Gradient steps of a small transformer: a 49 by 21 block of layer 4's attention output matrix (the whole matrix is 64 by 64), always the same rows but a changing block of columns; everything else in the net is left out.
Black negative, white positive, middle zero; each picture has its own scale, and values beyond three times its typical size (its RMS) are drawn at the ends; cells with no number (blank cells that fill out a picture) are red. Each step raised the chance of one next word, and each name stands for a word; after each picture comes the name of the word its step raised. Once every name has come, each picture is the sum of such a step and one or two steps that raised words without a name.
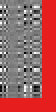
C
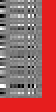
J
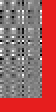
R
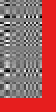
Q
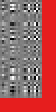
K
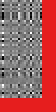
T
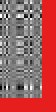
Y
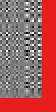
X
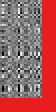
R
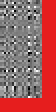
C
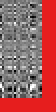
J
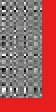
K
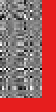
Y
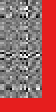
Q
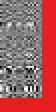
K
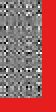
C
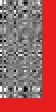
C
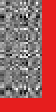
J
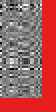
K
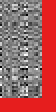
K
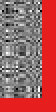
R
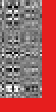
C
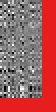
C
